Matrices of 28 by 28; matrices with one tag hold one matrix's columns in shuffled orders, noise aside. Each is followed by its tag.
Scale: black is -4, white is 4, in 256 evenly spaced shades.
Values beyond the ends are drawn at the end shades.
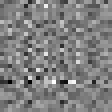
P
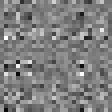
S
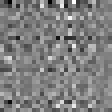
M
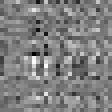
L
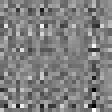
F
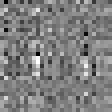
L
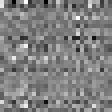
M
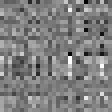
L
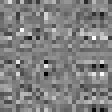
S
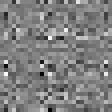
S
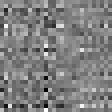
F
